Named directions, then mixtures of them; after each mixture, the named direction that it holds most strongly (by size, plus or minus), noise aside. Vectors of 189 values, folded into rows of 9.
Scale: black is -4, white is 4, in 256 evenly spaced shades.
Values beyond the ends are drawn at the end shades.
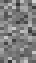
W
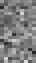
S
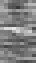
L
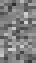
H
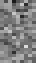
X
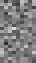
W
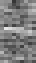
L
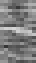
L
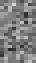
H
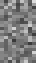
W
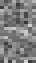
W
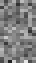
W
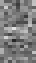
W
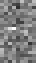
W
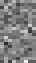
W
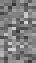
H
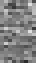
L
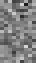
X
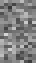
H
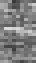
L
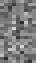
H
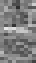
L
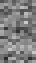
S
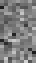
S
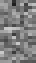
X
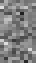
S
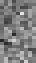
S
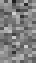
X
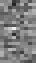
H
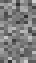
W
